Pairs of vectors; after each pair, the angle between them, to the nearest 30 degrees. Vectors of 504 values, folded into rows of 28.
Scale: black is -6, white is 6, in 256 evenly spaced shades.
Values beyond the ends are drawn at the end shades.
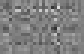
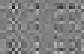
90 degrees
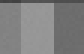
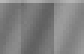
150 degrees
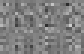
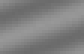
90 degrees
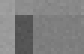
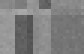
30 degrees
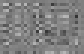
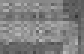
60 degrees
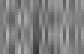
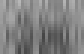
120 degrees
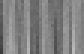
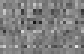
90 degrees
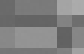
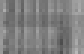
60 degrees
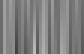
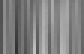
30 degrees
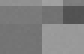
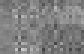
120 degrees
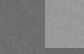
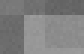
90 degrees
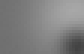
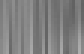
120 degrees
